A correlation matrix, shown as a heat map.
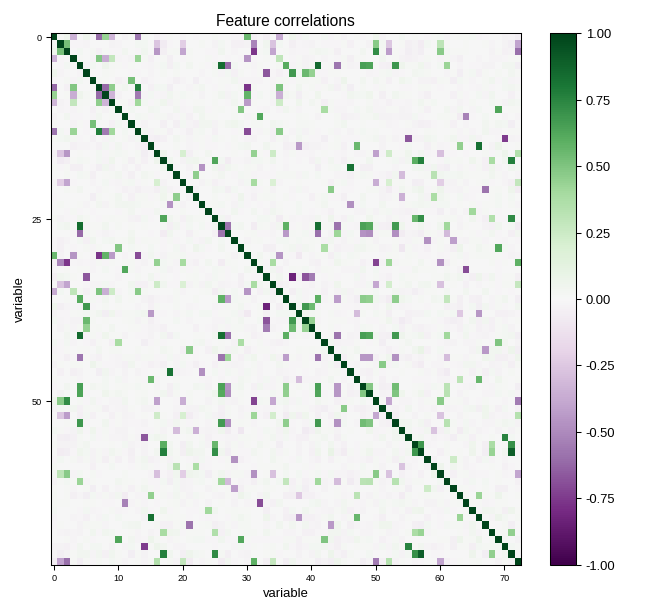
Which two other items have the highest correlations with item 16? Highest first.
31, 72
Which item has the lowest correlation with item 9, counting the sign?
30
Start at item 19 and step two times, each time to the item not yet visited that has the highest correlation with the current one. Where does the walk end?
59
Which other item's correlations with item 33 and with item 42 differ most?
37
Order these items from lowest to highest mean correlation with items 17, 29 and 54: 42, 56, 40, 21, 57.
40, 21, 42, 56, 57
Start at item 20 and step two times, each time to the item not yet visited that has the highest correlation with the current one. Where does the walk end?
72
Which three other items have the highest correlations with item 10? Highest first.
69, 29, 42
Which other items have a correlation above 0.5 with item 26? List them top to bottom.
4, 36, 41, 48, 49, 53
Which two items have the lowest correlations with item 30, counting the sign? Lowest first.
7, 13
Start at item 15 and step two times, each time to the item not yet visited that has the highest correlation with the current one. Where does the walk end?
47
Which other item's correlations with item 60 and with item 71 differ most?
57
